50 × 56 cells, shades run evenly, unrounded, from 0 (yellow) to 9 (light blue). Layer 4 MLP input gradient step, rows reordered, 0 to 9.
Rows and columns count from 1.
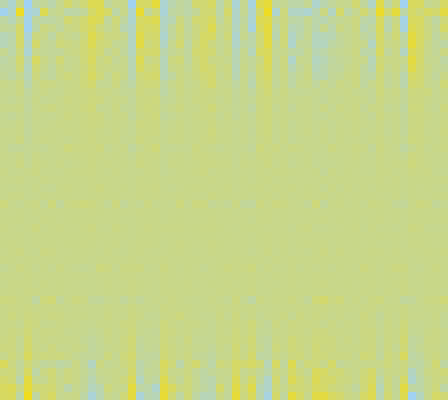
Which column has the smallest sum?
34
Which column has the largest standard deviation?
4
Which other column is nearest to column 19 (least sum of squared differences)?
11
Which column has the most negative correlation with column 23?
55
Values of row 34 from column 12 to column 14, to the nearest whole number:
5 4 4
